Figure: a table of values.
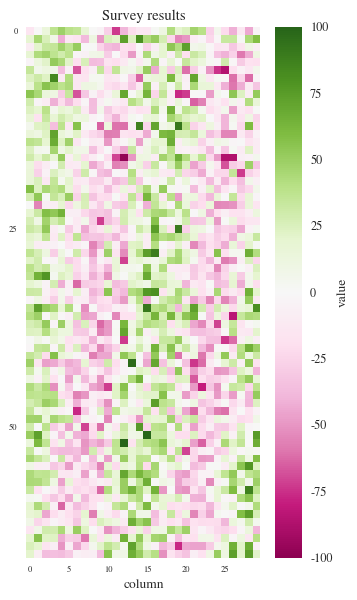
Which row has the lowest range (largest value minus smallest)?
19
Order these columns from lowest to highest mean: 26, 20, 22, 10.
22, 10, 26, 20
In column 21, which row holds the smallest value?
42
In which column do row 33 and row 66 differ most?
26
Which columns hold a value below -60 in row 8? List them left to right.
6, 19, 20
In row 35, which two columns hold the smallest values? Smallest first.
7, 19
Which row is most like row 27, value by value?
9
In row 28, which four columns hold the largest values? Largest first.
16, 15, 28, 24
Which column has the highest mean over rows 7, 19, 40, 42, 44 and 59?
28
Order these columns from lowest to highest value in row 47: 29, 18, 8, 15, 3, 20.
8, 20, 15, 29, 18, 3
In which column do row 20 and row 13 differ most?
15
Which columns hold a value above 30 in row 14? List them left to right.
0, 1, 3, 5, 18
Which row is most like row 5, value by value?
48
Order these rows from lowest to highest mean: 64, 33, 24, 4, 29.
29, 24, 4, 64, 33
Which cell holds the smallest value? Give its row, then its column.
16, 12
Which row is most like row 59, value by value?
55
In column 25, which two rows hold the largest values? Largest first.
41, 52
